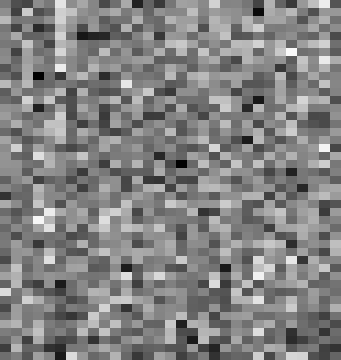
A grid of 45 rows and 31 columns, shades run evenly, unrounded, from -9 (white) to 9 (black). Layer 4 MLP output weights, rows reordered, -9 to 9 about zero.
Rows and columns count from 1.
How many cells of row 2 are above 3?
4
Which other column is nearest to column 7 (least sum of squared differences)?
18
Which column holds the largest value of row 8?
22
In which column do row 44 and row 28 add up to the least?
10
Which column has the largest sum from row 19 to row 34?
17
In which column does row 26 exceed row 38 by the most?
24
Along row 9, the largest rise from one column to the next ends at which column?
7
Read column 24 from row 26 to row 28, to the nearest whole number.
3 -2 2
